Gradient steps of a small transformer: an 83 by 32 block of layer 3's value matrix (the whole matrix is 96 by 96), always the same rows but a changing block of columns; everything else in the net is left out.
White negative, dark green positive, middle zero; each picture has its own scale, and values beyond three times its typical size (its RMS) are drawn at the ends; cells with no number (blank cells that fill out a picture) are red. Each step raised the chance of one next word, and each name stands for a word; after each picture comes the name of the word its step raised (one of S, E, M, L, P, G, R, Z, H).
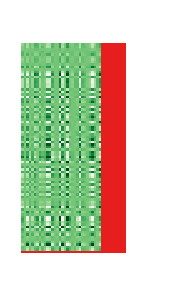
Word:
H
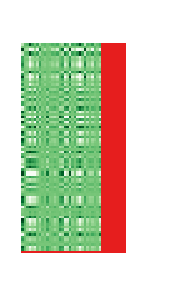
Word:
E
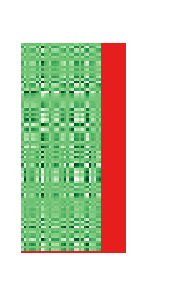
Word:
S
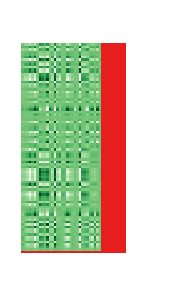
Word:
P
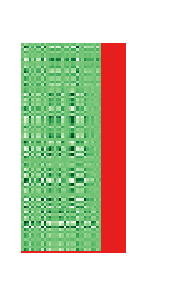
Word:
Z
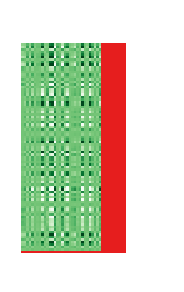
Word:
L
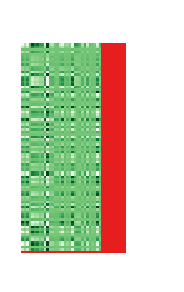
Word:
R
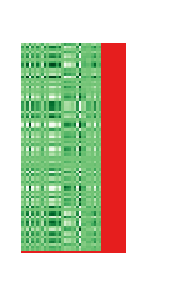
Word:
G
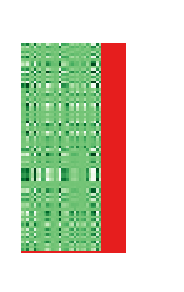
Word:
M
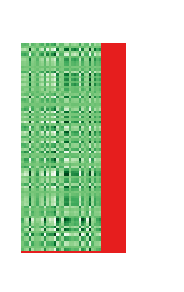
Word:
E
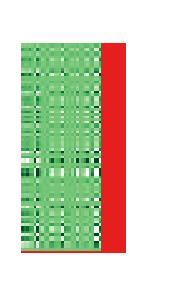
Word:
E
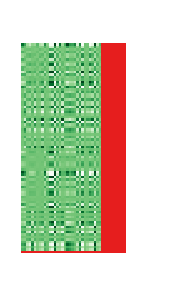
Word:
R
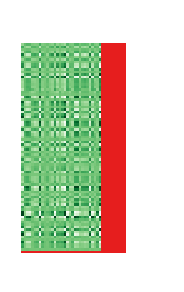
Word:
G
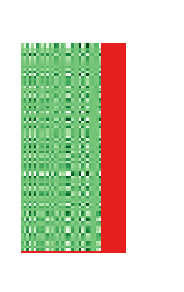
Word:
R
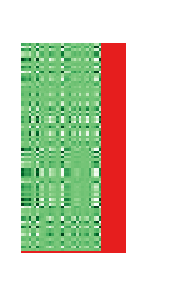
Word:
Z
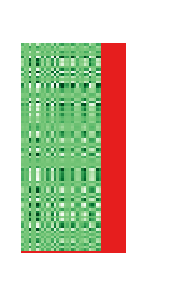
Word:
M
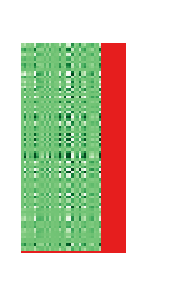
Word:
H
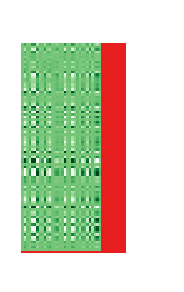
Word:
E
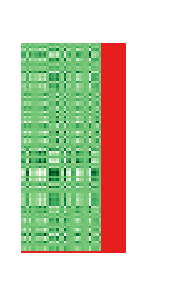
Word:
E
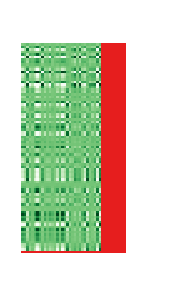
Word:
M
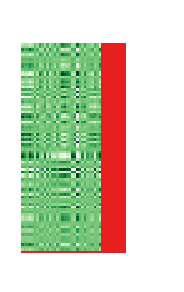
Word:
H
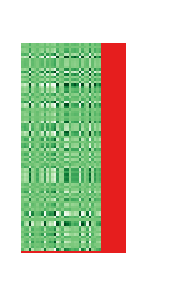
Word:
M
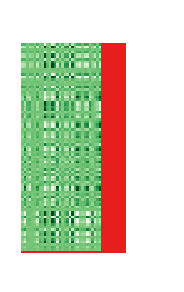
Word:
G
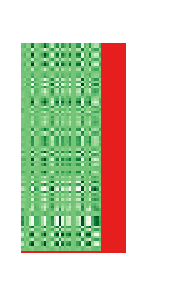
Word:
L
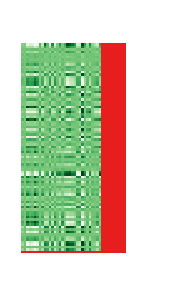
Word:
R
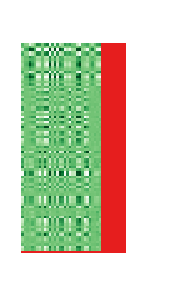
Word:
E
